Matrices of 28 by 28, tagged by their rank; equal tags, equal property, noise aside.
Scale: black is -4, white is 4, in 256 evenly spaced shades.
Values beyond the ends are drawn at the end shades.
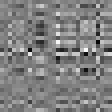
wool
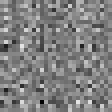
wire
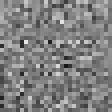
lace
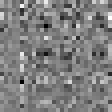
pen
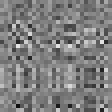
pen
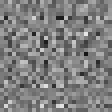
wire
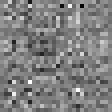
lace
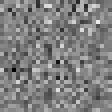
lace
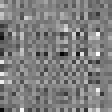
wool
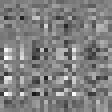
wool
